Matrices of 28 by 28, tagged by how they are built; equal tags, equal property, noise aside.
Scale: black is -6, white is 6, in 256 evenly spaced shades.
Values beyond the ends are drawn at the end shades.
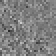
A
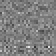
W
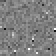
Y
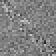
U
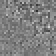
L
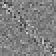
U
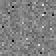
Y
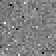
Y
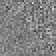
L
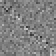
U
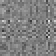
W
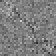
U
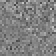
L
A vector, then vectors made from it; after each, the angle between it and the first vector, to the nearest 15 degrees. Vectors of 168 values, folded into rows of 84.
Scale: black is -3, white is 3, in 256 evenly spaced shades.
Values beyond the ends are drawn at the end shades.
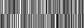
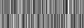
75 degrees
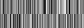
120 degrees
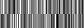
15 degrees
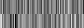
120 degrees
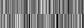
45 degrees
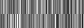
30 degrees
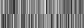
45 degrees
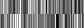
30 degrees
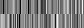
150 degrees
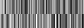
60 degrees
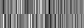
105 degrees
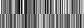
90 degrees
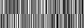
30 degrees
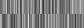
90 degrees
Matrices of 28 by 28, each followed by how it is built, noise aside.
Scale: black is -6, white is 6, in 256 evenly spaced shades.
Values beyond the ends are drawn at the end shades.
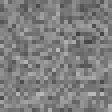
blocks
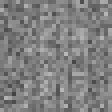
blocks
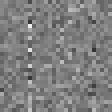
uneven columns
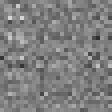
low rank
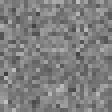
blocks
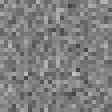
repeating rows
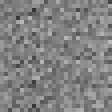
repeating rows
